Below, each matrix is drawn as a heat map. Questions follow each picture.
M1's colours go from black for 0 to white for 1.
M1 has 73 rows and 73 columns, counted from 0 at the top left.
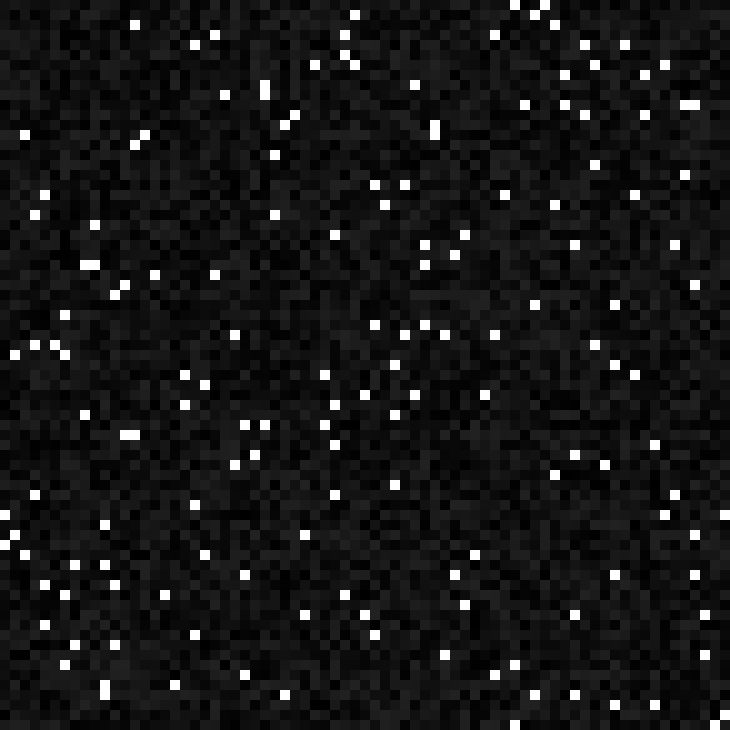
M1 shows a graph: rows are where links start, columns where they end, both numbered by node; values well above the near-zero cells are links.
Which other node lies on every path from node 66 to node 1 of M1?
node 6
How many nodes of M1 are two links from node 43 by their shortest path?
3
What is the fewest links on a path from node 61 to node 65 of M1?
2
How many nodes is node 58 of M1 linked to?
2
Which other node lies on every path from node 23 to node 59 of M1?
node 33
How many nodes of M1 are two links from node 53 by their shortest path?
5
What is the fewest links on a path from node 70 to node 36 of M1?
2
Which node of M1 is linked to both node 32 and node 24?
node 42
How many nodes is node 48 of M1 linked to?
1
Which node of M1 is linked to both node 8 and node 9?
node 26
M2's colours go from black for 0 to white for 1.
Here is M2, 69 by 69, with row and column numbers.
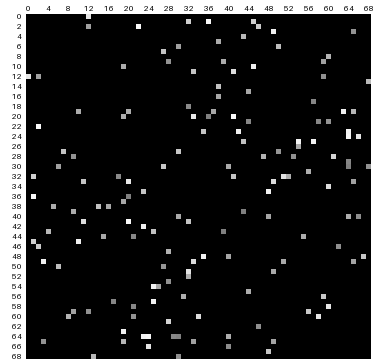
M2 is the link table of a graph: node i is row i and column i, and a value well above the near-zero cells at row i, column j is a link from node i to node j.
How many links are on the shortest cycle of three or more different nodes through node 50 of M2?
4
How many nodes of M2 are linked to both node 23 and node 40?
1
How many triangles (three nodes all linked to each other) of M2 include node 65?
2
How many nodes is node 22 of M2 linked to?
1
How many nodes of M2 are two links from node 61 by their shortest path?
3
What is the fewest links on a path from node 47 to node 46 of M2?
6
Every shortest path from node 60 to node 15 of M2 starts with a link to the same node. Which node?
node 21
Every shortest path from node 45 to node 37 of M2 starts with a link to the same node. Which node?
node 10
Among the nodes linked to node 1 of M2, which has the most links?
node 32
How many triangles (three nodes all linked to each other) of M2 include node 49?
2
